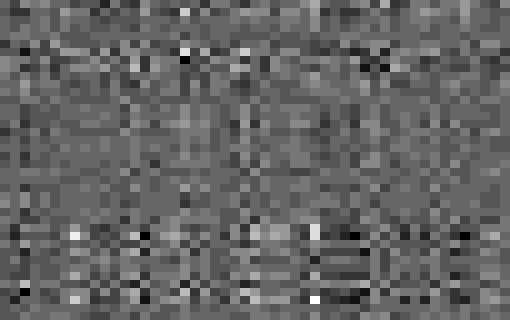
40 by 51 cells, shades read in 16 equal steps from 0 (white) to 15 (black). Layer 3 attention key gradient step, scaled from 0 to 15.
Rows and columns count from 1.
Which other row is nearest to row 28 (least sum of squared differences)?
21
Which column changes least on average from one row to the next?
42
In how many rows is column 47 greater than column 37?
12
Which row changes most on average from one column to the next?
30
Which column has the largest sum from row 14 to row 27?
3
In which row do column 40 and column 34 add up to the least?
9
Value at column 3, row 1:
7
